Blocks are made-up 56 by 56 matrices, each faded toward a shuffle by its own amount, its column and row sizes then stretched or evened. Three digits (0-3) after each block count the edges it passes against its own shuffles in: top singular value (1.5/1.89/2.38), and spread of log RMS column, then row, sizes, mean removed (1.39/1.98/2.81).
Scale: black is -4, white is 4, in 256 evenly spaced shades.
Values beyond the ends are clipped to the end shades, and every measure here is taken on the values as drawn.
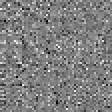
2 1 1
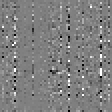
1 3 1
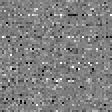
1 0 2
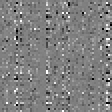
2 3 1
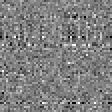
2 1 2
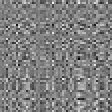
3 3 3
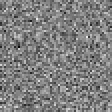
2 1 0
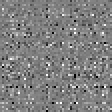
0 2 3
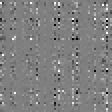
1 3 2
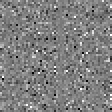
0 2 1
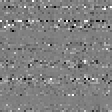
1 0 3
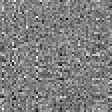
2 2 1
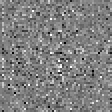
1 1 1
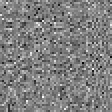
2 1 0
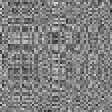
3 2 1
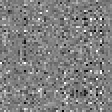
2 2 2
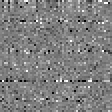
2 0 2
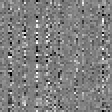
2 3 0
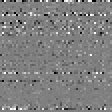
2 0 3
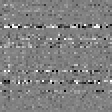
1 0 3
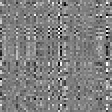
3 3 2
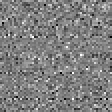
2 0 2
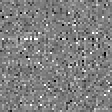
1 0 1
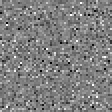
0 0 1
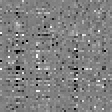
2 2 2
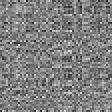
2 1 2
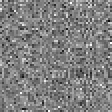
2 1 0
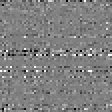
1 1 3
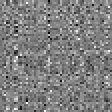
3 2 0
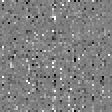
0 2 1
